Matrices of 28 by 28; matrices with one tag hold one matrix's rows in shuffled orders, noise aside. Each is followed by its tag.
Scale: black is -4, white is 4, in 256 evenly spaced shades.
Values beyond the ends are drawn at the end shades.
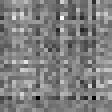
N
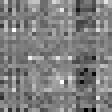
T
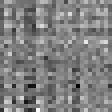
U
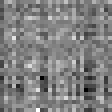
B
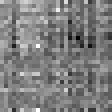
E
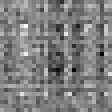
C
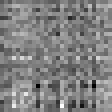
N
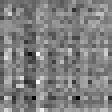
U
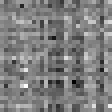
C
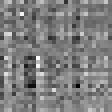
U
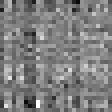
U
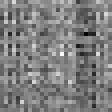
T
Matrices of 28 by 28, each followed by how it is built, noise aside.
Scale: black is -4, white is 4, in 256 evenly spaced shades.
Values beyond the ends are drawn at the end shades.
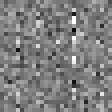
uneven columns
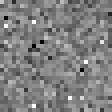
sparse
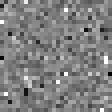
sparse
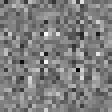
low rank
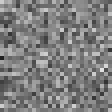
blocks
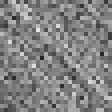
Toeplitz
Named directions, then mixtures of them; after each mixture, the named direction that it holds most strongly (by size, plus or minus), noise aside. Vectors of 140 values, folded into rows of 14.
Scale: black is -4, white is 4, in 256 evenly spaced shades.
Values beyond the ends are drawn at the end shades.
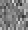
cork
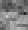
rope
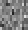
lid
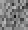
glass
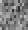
glass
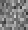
glass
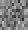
glass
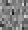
lid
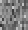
lid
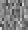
lid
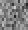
glass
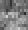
rope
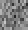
glass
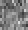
cork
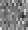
cork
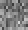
glass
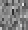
lid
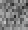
glass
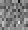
glass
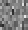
lid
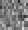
cork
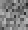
glass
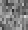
lid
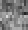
rope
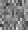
cork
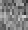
cork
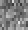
cork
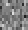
lid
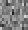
lid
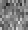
cork
